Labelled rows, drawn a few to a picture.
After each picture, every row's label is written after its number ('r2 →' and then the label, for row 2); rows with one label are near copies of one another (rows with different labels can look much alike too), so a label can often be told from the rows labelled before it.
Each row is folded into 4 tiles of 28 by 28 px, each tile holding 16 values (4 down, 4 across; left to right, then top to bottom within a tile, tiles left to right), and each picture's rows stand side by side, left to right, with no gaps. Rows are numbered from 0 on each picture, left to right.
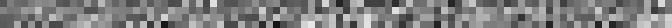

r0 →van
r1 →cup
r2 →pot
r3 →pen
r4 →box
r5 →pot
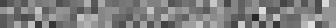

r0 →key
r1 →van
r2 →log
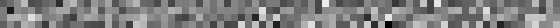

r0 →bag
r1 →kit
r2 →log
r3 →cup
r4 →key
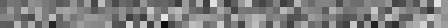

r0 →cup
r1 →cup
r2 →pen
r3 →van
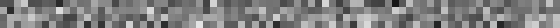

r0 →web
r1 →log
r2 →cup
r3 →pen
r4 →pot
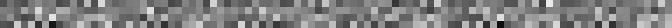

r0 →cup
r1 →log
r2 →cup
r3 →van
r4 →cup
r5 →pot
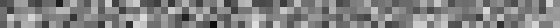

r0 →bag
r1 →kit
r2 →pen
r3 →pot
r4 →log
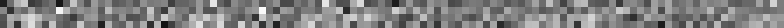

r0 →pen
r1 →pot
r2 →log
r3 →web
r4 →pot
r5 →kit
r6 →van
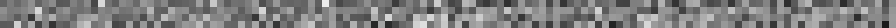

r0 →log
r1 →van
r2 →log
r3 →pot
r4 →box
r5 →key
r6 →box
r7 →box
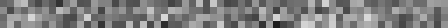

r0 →web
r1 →cup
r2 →pot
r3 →web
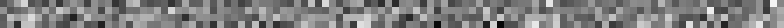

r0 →kit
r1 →box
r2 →cup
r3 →kit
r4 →pot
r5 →pot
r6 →log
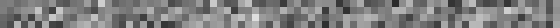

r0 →van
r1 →van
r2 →web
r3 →bag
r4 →box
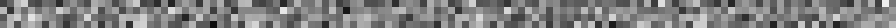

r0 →web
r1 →kit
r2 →pen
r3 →bag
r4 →web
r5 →cup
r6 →kit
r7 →cup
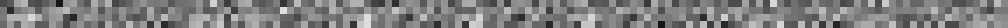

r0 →bag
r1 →pot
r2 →pen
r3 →kit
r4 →kit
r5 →kit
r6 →cup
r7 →cup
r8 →van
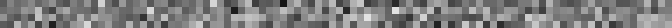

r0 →log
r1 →log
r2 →bag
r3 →web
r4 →key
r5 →key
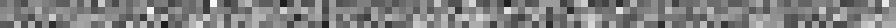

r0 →cup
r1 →log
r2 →box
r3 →pot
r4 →web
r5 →pen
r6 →key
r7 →van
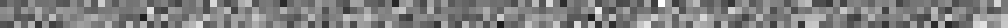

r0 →cup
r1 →log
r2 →web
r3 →bag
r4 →cup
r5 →log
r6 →web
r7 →kit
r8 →pot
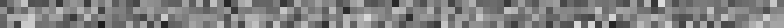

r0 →kit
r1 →cup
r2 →pen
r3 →bag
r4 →web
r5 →cup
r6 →van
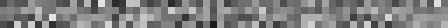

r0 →cup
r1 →box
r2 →key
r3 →cup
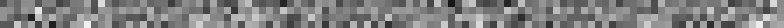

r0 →log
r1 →key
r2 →web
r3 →cup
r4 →pen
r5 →key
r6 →van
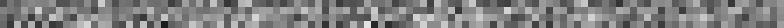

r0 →van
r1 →cup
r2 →box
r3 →key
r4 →web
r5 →web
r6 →bag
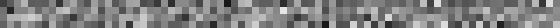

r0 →bag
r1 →kit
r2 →box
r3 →cup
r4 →cup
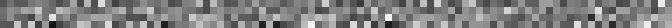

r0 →cup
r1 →key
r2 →pot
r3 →cup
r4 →web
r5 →log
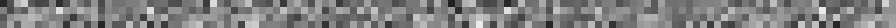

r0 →box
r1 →log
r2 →kit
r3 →key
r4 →pen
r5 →key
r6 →van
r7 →log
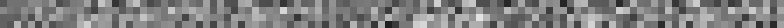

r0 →van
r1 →box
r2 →box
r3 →pot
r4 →web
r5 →pen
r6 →box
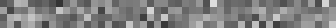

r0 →web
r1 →log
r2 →cup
